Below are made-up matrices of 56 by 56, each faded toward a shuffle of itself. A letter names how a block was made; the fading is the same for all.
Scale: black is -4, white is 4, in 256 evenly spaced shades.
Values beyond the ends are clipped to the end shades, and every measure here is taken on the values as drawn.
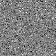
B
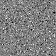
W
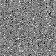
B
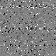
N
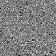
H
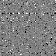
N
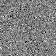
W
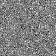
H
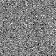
B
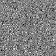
H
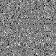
B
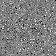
W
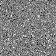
B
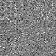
H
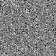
H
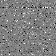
N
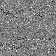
W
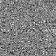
H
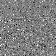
W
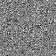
H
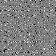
N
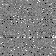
N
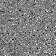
W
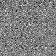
B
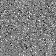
W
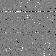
N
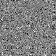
H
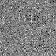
H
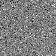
W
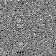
H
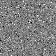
W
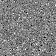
W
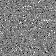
W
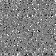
N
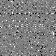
N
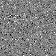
W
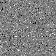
W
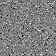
W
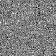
B
